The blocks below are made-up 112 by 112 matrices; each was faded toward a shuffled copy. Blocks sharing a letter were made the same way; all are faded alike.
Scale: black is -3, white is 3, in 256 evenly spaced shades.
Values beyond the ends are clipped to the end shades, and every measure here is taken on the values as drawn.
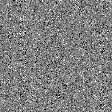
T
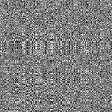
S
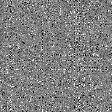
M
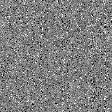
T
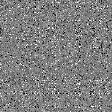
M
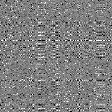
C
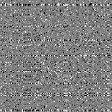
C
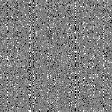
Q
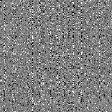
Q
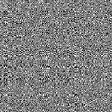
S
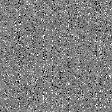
M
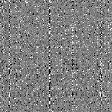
Q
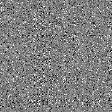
M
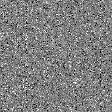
T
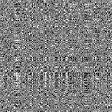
S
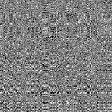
S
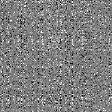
Q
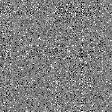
M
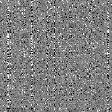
Q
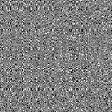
S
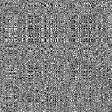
S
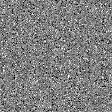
T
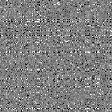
C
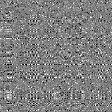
C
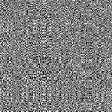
S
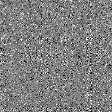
M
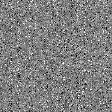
T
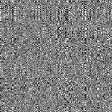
S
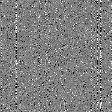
Q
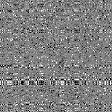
C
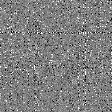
M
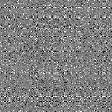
C
